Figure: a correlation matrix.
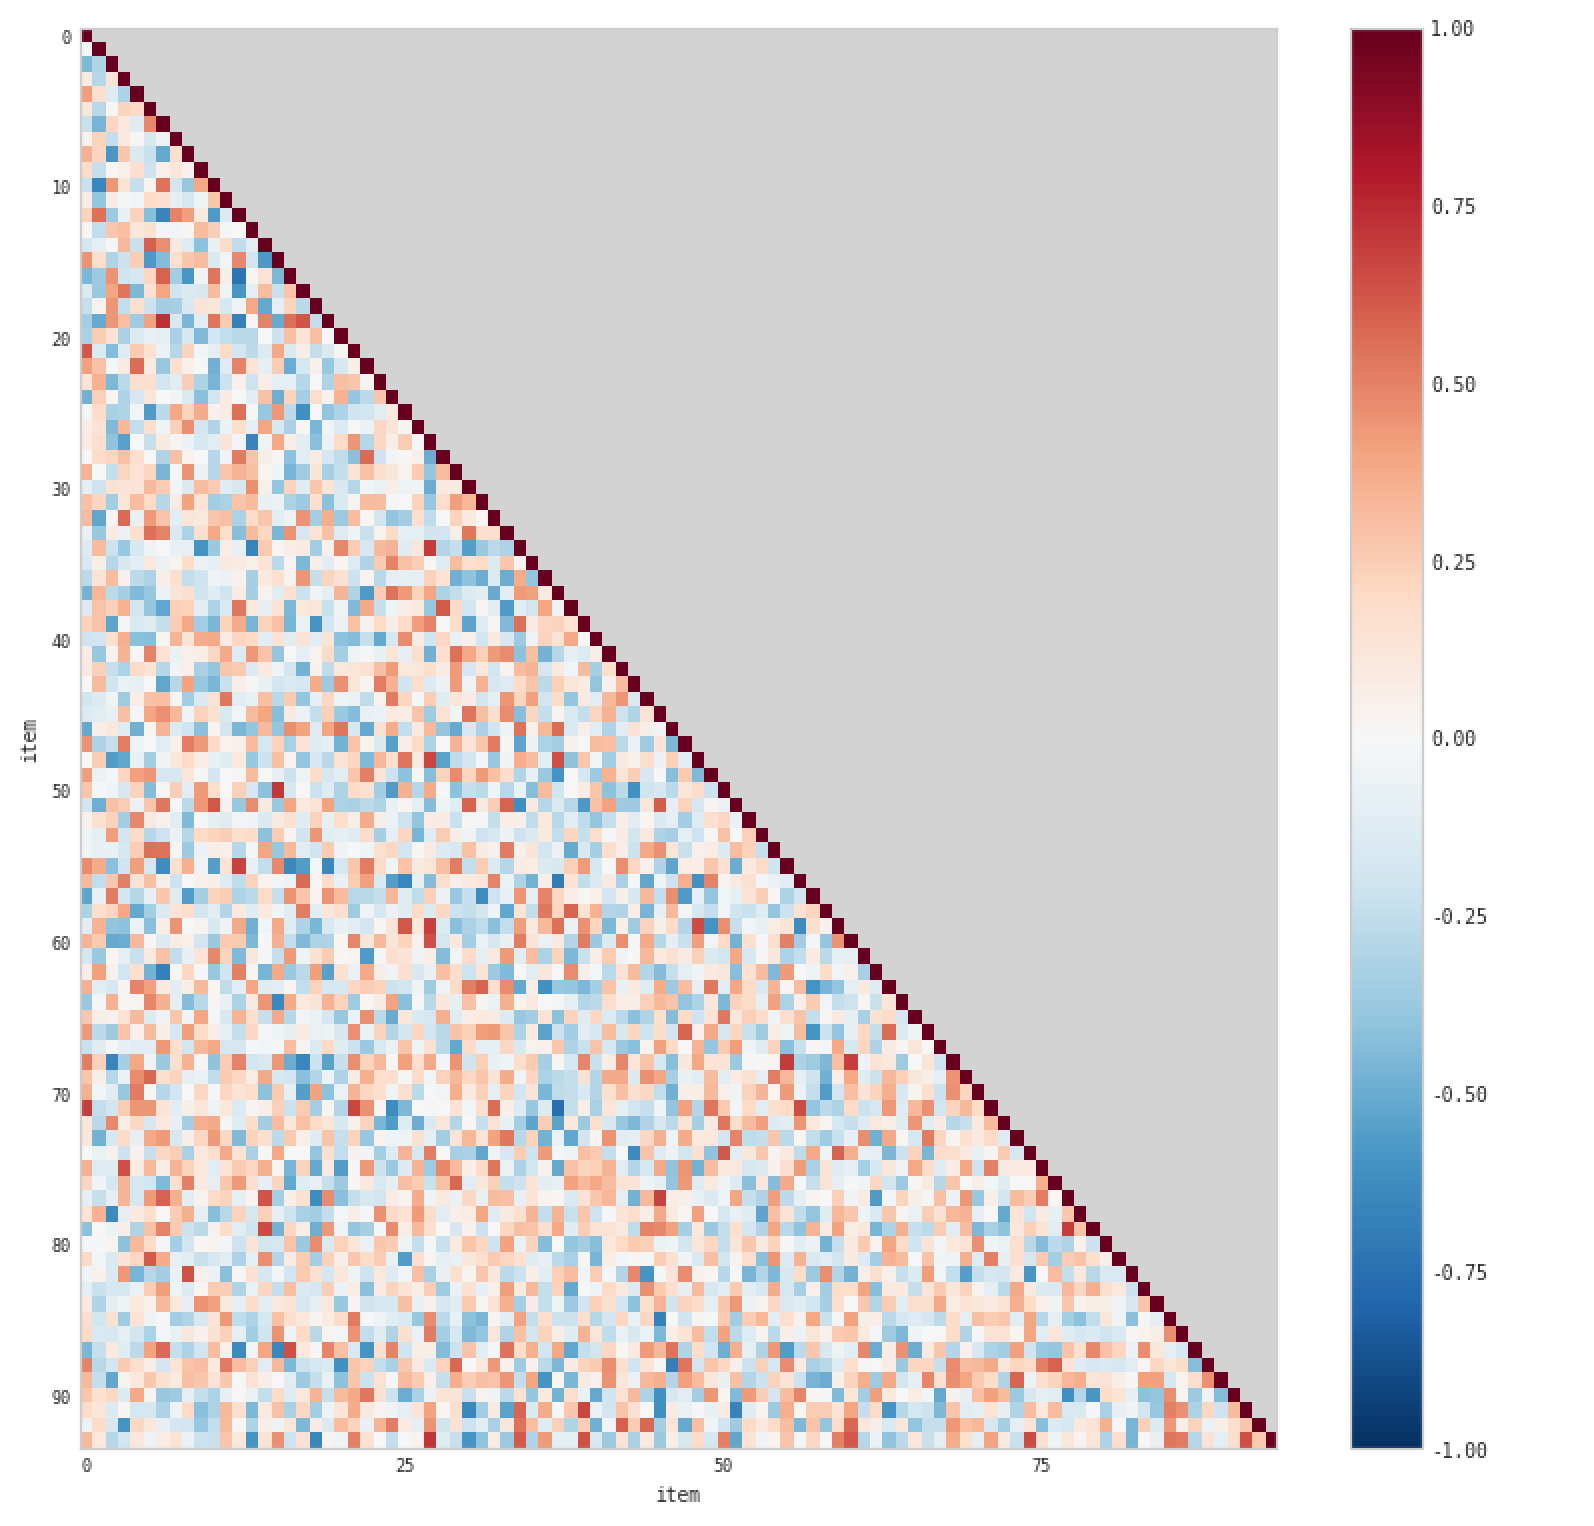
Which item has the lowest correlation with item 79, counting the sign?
90
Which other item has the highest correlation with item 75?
3
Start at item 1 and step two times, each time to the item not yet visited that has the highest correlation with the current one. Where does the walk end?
55
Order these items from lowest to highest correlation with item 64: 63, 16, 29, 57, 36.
29, 36, 63, 57, 16
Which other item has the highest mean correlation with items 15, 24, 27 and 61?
48
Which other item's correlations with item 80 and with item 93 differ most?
18
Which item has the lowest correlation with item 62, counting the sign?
6
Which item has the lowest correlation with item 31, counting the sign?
57
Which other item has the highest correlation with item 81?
5
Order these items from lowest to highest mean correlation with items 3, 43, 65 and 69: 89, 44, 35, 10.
10, 44, 35, 89
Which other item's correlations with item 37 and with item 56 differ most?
71
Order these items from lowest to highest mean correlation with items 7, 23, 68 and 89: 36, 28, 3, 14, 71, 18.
36, 18, 3, 28, 14, 71
